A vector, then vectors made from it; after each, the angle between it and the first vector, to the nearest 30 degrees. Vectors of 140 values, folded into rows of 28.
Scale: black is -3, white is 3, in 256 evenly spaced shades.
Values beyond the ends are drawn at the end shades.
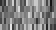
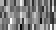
90 degrees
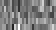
90 degrees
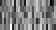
30 degrees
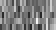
150 degrees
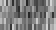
150 degrees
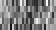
150 degrees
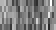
150 degrees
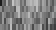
30 degrees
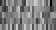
30 degrees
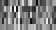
90 degrees
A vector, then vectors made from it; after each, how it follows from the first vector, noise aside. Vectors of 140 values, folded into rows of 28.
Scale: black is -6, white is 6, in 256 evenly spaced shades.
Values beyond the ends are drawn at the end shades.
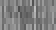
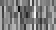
scaled up.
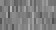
wrapped around, partly zeroed.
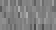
negated, partly zeroed.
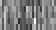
wrapped around, scaled up.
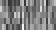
wrapped around, scaled up.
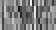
scaled up.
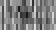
scaled up.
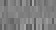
negated, partly zeroed.
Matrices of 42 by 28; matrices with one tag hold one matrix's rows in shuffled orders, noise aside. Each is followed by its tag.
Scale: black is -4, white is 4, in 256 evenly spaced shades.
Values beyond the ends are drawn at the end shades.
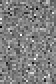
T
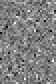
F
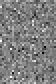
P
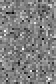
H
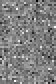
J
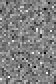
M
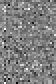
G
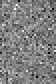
J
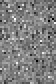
J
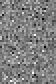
P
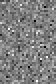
M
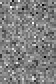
P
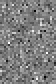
M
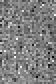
J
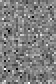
G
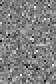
T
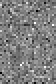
T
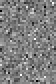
T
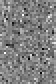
H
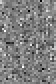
H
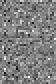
G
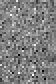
P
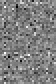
G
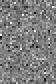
T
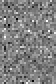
G
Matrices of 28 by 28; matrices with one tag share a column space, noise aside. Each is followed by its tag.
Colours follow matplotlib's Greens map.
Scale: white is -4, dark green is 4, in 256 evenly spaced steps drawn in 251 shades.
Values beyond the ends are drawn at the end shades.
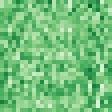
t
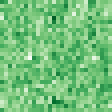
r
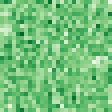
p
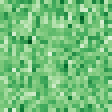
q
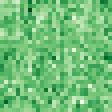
r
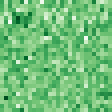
q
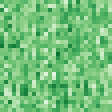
t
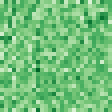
q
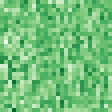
t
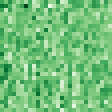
t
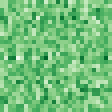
r
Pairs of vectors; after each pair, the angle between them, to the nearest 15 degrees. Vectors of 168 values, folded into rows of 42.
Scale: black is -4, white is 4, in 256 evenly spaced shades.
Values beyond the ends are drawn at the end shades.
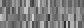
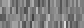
150 degrees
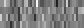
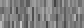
75 degrees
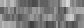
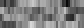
165 degrees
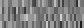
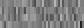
30 degrees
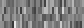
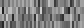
90 degrees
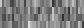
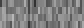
135 degrees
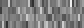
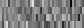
150 degrees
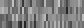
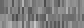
150 degrees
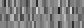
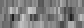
105 degrees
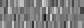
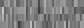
75 degrees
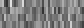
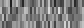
135 degrees
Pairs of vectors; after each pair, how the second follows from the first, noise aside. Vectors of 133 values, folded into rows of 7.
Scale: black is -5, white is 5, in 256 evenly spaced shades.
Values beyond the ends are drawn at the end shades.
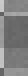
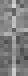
wrapped around.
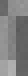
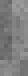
reversed, shrunk.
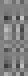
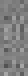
shrunk.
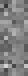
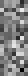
reversed, scaled up.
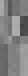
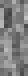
wrapped around.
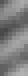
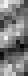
reversed, scaled up.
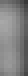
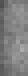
reversed, shrunk.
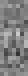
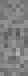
negated, shrunk.
